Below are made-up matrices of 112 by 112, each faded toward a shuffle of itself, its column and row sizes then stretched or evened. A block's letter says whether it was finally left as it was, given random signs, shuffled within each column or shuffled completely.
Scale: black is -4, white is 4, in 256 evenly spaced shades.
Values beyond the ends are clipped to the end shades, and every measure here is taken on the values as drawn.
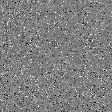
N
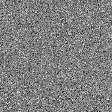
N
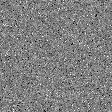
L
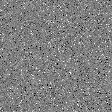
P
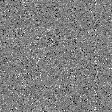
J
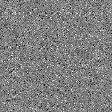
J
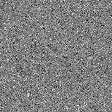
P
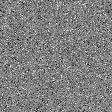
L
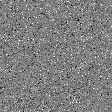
L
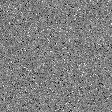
L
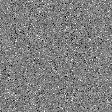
N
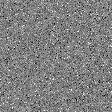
P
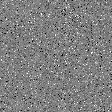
P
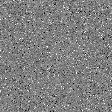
P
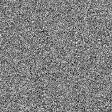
N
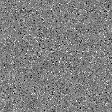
J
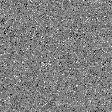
J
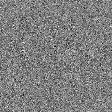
N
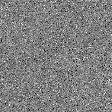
P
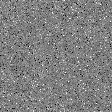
L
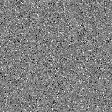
J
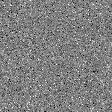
L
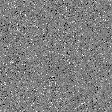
P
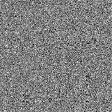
J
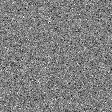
L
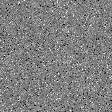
L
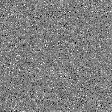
J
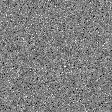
L
